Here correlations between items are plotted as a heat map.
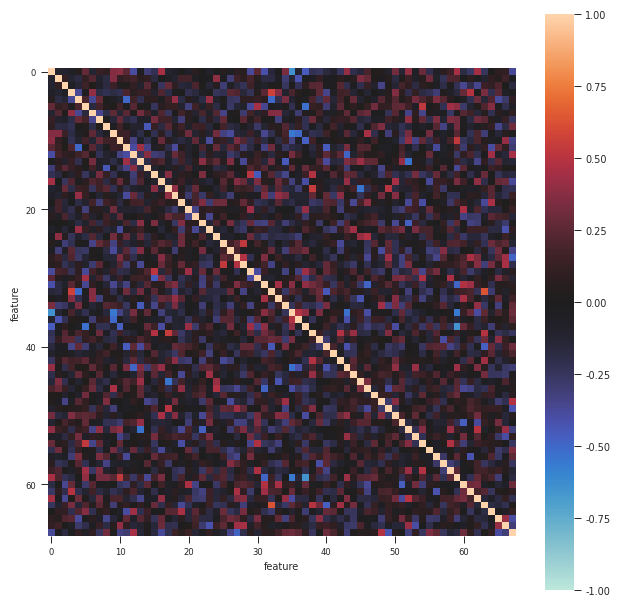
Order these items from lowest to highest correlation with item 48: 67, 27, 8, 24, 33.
27, 24, 33, 8, 67
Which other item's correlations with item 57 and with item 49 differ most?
17
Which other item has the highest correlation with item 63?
32
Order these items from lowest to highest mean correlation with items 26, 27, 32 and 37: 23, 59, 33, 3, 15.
59, 23, 33, 15, 3
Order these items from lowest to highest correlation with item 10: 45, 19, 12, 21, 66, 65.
12, 19, 65, 45, 21, 66
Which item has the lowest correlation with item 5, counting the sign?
37
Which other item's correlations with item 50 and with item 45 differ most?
33
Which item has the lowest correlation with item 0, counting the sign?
35
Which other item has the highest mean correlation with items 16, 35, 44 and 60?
31
